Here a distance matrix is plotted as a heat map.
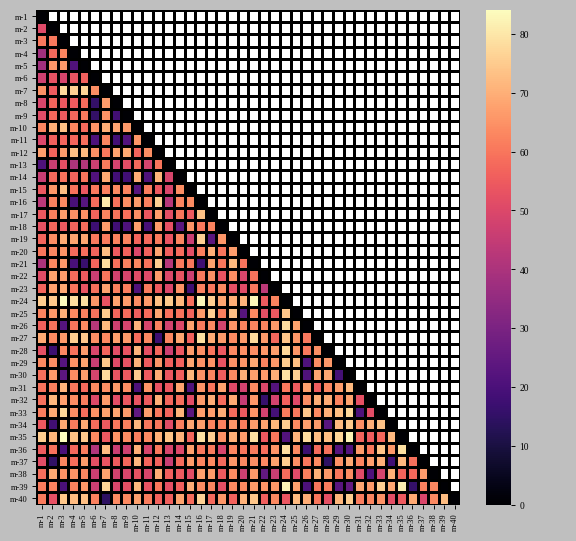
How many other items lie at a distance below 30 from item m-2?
3
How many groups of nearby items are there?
12
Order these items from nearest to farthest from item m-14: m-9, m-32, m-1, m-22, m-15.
m-9, m-1, m-22, m-32, m-15
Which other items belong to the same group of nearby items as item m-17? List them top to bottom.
m-19
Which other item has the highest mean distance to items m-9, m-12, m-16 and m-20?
m-24
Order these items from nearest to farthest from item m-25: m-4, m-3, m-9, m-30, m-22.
m-22, m-9, m-4, m-3, m-30
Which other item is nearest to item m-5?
m-21
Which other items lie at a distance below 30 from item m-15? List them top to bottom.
m-10, m-23, m-31, m-33
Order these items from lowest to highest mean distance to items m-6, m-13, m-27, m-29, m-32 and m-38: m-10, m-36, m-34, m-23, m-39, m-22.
m-22, m-36, m-39, m-23, m-10, m-34
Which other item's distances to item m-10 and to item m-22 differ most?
m-32
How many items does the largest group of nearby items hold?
6
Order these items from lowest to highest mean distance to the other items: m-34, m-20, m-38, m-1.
m-1, m-38, m-20, m-34
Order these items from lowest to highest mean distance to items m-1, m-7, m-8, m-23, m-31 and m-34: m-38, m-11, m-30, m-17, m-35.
m-11, m-38, m-17, m-35, m-30
